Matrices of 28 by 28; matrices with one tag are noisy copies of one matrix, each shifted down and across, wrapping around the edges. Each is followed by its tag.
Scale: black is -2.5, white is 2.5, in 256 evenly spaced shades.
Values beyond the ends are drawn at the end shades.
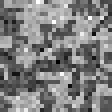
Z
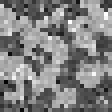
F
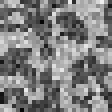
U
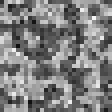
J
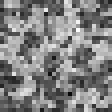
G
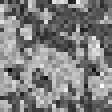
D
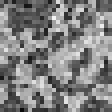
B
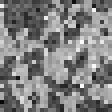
B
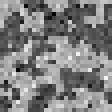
F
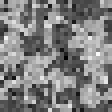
Z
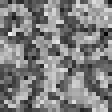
J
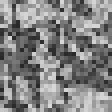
D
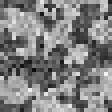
F
